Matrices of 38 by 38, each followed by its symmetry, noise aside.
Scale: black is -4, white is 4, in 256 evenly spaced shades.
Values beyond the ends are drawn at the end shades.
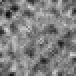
symmetric.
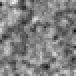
no symmetry.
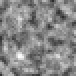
symmetric across the other diagonal.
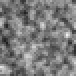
no symmetry.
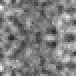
mirrored top to bottom.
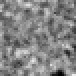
no symmetry.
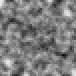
same after a half turn.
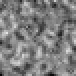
no symmetry.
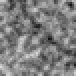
symmetric across the other diagonal.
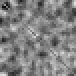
symmetric.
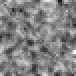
no symmetry.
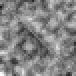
symmetric across the other diagonal.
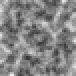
same after a half turn.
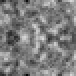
mirrored top to bottom.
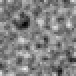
symmetric.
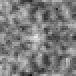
mirrored top to bottom.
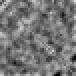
symmetric.
